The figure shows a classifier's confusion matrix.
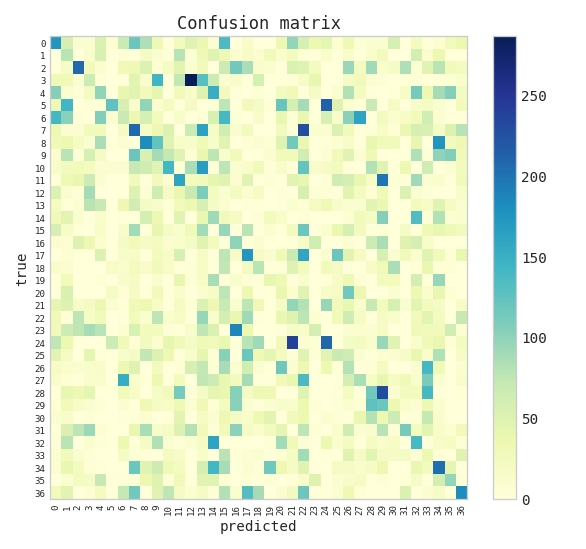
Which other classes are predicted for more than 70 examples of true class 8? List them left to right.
4, 9, 21, 34
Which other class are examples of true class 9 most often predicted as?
7
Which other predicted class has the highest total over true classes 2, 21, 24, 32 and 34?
14
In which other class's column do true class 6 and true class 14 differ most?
27
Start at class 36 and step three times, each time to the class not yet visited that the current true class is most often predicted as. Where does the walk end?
13
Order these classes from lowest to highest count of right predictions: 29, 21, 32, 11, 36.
21, 29, 32, 11, 36
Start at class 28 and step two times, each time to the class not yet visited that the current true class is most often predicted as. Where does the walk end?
16
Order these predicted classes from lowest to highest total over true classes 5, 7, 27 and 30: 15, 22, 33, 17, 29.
29, 17, 15, 33, 22
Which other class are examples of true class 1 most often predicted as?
11
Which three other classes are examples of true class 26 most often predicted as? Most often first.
33, 20, 15
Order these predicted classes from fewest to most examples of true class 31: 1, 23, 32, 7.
23, 32, 7, 1
